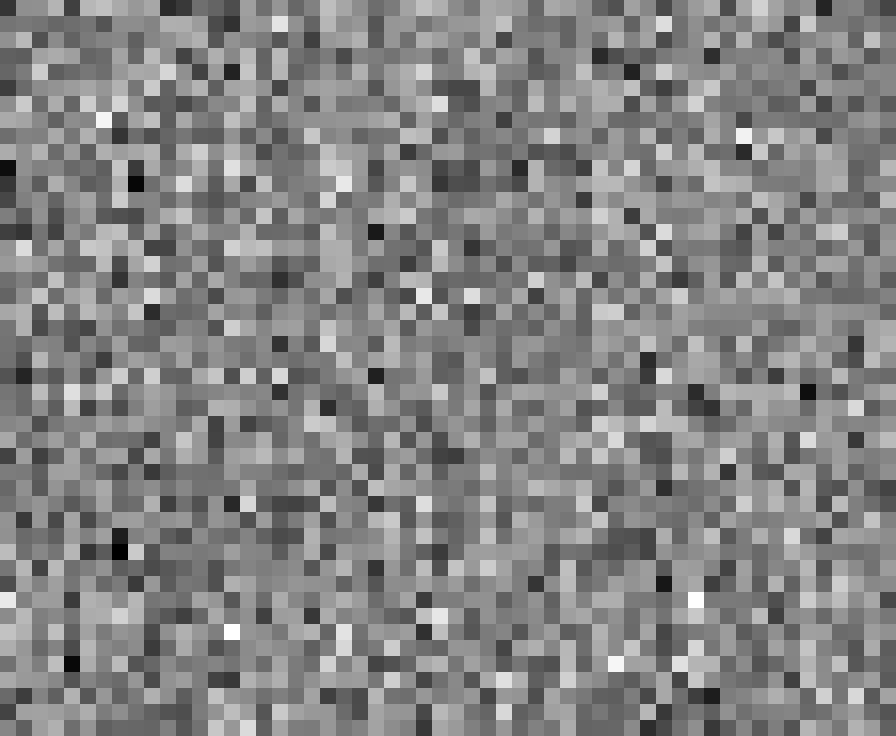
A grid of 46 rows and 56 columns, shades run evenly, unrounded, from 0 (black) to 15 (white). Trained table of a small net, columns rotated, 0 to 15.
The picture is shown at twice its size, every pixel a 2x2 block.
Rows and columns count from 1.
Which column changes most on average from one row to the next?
42
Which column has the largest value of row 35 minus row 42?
5
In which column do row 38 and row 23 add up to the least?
41
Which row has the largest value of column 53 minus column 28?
12
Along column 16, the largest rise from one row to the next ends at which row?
24
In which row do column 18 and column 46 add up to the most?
2
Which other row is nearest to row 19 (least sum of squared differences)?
13
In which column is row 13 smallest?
37
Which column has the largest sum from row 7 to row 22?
21
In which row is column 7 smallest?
23
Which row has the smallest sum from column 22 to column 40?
17
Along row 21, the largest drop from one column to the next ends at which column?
3
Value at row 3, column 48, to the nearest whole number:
7
